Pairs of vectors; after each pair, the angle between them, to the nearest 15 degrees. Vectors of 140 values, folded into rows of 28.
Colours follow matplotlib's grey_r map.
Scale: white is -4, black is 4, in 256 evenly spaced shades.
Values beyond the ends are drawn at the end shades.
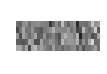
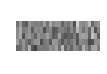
135 degrees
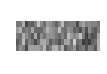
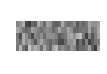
45 degrees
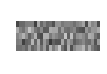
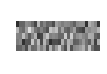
15 degrees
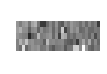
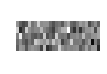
90 degrees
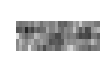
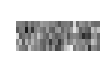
45 degrees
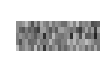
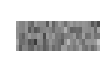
60 degrees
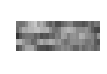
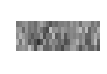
90 degrees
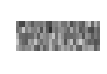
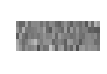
60 degrees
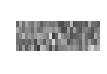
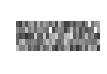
90 degrees
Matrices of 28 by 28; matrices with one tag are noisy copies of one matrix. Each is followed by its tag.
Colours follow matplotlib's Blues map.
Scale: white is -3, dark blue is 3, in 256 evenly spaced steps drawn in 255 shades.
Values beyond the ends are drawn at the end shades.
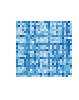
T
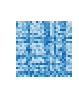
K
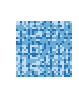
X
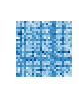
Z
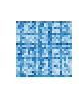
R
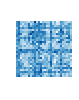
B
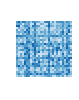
T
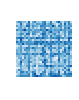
X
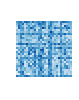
R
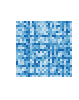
T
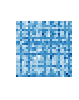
X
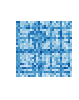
B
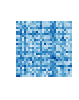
Z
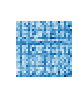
X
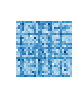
R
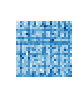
X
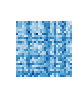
K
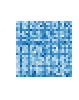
X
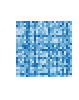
T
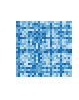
B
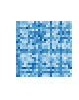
B
